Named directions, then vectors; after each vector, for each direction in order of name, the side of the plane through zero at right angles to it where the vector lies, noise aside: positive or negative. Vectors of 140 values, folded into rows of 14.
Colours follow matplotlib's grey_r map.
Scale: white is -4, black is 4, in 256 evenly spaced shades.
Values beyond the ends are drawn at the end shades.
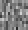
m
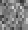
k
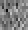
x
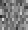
positive, positive, positive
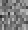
positive, positive, positive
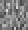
positive, positive, negative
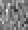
negative, positive, negative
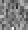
negative, negative, positive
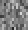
positive, positive, negative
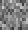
positive, negative, negative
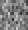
negative, negative, negative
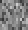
positive, negative, negative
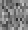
negative, positive, positive
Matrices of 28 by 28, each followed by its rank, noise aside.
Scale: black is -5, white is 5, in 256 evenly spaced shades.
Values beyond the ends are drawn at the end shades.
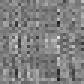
three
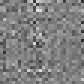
four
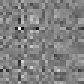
three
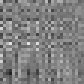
two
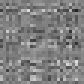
three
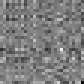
four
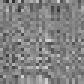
four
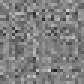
six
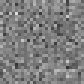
six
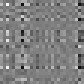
two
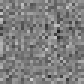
six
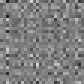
three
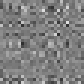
three
